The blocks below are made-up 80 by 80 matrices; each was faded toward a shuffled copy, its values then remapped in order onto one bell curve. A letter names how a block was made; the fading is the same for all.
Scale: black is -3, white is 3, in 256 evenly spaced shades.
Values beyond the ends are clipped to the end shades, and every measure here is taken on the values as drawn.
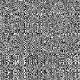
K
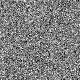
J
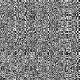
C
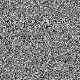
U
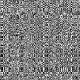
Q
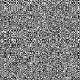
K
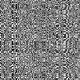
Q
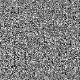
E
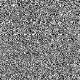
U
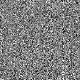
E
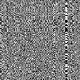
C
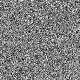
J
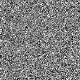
E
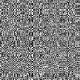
Q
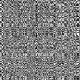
Q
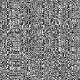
C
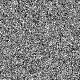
J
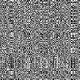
Q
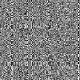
C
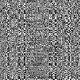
C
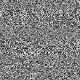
U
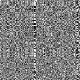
C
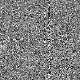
E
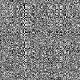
K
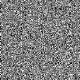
E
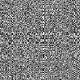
K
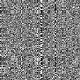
C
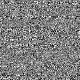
U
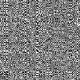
K
